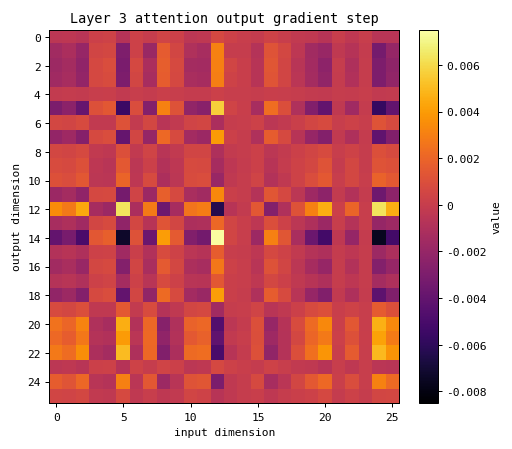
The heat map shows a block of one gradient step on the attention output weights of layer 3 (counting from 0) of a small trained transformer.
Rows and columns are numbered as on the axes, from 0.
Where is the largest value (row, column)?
14, 12
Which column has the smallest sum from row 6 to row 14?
24
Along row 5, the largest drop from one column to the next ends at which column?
5
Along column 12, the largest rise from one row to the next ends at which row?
13
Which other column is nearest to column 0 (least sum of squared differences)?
19
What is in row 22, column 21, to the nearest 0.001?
0
